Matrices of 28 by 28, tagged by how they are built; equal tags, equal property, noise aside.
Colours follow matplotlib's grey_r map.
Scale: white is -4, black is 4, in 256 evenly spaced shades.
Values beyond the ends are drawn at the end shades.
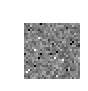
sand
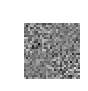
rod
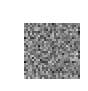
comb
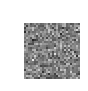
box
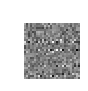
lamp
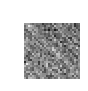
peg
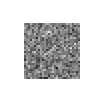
box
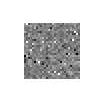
sand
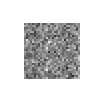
comb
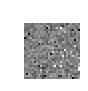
sand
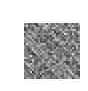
peg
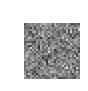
box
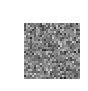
box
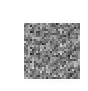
comb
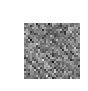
peg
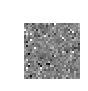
sand
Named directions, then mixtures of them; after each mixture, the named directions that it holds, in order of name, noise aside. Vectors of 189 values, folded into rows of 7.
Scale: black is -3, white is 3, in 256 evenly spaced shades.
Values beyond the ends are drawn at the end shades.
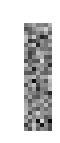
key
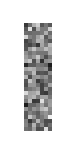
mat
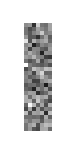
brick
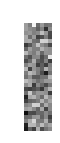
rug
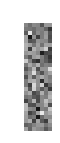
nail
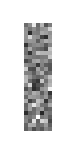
key, nail, rug.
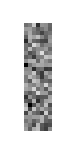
brick.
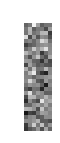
mat, nail, rug.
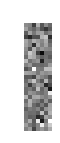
brick, key, nail.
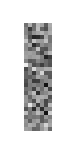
brick.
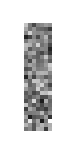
key, mat, nail.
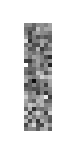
brick, key.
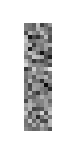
brick, nail.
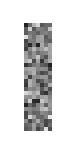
mat.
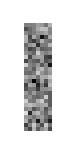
brick, key.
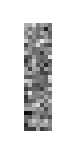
rug.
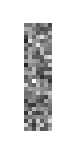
brick, key.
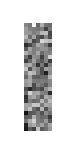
rug.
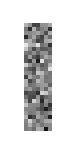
mat.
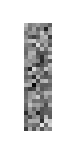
brick, key, rug.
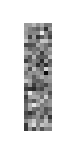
brick, rug.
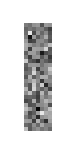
nail.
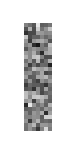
brick, mat.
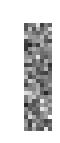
mat.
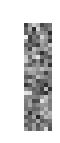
brick, mat, nail.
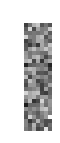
mat.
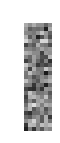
brick, rug.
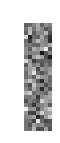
mat, nail.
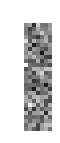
brick.
